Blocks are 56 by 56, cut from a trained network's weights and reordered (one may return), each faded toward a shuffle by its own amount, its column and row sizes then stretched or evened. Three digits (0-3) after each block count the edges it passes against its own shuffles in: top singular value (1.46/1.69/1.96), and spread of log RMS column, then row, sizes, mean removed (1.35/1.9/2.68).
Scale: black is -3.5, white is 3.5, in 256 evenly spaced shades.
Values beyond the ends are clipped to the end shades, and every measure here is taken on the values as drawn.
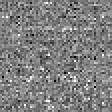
0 2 1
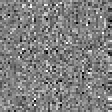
2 2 0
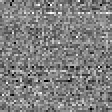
0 0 2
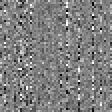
0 3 0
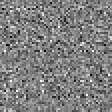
1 1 2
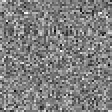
2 0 1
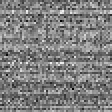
3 0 0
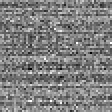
3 1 0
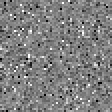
0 1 0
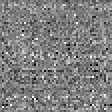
0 2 2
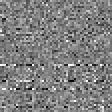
3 1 2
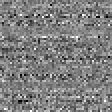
0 0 3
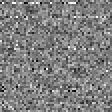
1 0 2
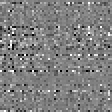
0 2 3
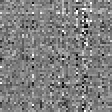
0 3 1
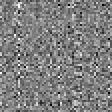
3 2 1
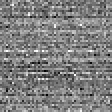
3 1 2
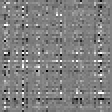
3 3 2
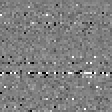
3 0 2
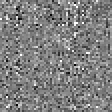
0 2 1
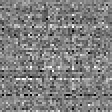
2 2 2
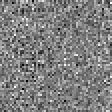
2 2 0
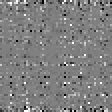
0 2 3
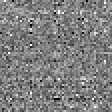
0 2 1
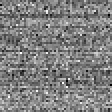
2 1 0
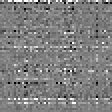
3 2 3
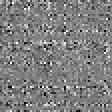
0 2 3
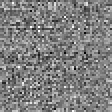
0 2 1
